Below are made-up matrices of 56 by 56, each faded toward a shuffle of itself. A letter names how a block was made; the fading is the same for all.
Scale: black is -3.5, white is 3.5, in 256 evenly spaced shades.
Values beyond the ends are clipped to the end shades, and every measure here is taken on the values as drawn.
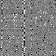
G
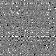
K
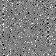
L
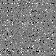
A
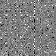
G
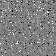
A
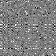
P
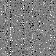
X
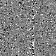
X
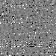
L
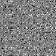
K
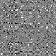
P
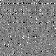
K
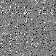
A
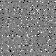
L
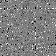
L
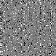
G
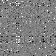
L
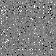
L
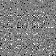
K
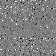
L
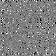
L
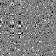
P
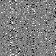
G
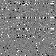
K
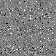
L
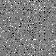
L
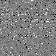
A
